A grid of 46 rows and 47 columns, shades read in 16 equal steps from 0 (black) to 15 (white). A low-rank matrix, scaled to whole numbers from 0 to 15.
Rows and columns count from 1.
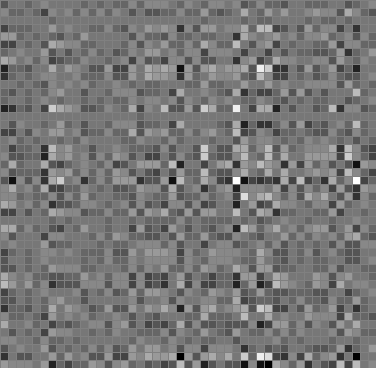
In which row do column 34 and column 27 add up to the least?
46
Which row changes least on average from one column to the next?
15
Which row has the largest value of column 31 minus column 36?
45
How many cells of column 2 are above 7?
13
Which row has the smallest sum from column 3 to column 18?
24
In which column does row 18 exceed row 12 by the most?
31
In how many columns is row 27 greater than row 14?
18
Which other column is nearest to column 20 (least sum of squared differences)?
19
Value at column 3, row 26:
7
